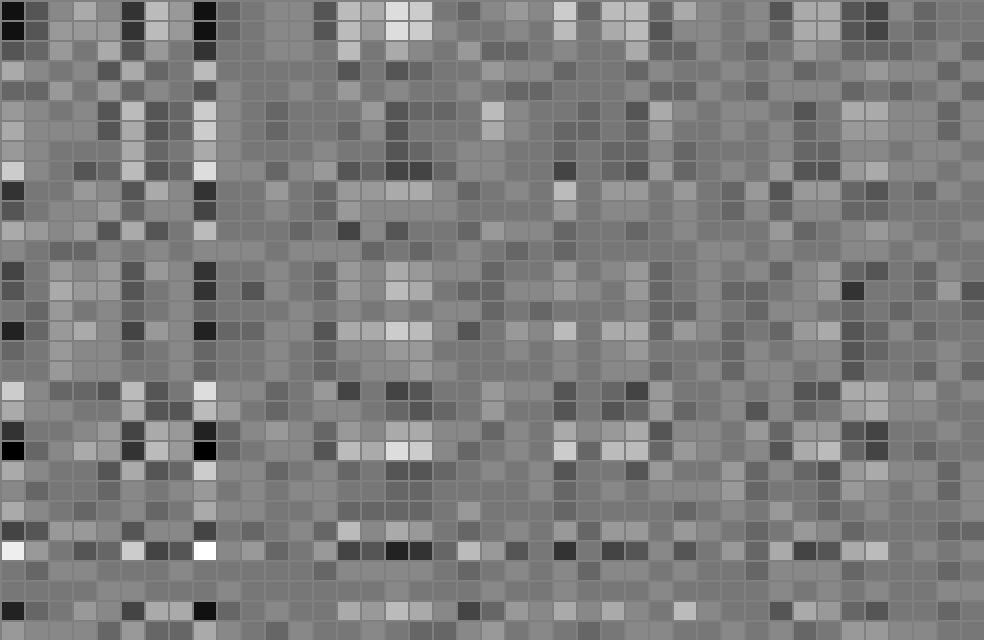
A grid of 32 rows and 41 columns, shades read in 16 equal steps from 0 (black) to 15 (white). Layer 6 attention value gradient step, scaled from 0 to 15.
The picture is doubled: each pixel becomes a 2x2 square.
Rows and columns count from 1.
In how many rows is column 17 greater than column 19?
16
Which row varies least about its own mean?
30
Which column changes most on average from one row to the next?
9
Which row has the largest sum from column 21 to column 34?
1
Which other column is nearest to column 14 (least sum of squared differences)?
39
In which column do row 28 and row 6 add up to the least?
17
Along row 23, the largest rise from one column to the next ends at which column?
7
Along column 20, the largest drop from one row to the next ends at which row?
29
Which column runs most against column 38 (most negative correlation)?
5
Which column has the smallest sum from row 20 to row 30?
32
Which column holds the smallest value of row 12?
15
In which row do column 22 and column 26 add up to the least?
28
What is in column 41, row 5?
6
